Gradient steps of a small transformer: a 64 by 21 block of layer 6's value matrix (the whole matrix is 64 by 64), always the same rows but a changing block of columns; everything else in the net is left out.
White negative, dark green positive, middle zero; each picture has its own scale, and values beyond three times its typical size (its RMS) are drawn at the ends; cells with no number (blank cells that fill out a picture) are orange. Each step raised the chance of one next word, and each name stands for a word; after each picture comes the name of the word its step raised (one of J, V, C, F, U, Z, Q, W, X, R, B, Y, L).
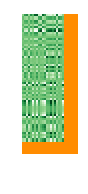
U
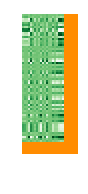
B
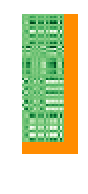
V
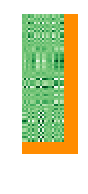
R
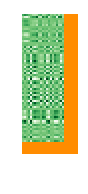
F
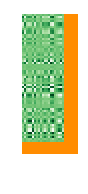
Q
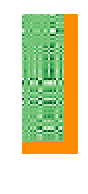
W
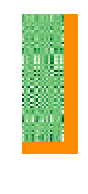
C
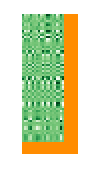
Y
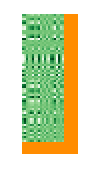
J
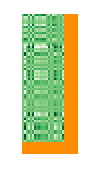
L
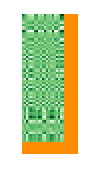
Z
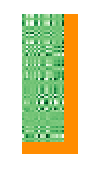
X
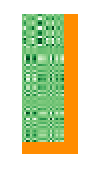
J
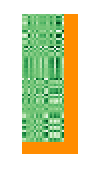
V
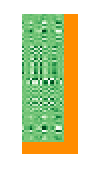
W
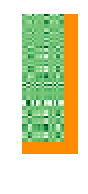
U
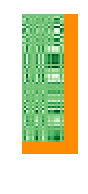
C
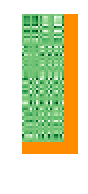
L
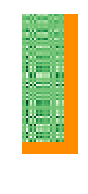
U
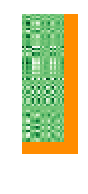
V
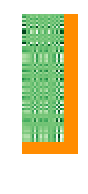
C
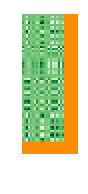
V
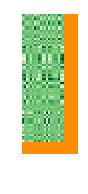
J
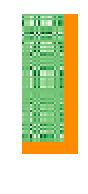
X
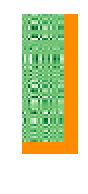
J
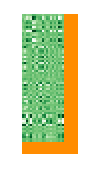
Z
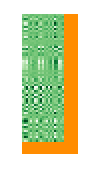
R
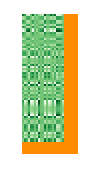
U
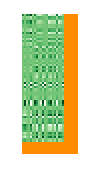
U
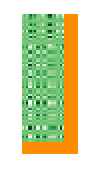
Y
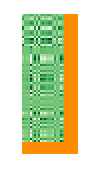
J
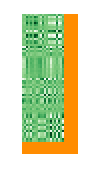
V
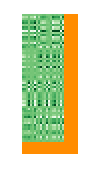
Z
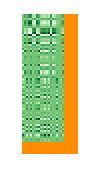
X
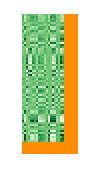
C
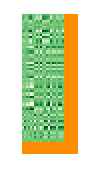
Y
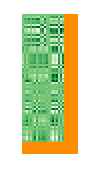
C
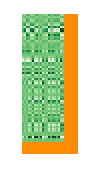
B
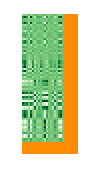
F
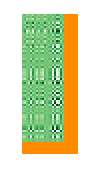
W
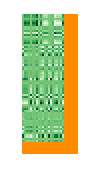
X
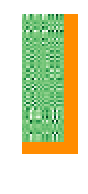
Z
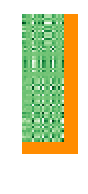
R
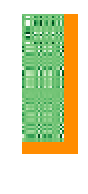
X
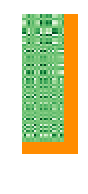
X
